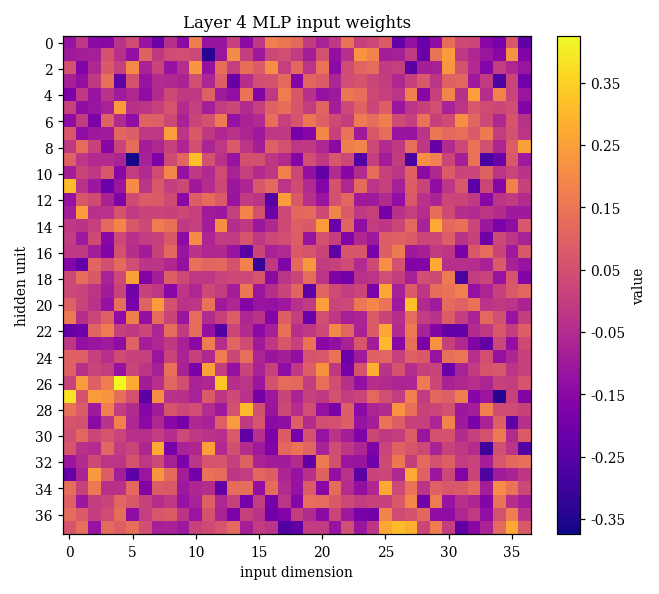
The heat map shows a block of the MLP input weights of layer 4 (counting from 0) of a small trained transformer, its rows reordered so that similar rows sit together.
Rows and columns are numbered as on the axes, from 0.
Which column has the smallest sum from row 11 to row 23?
16
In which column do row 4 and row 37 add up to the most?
27
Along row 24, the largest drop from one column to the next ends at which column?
22
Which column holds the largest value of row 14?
29
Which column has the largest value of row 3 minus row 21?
19
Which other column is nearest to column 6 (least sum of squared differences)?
9
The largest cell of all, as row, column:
26, 4
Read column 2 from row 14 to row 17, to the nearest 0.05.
0 0.05 -0.1 0.1
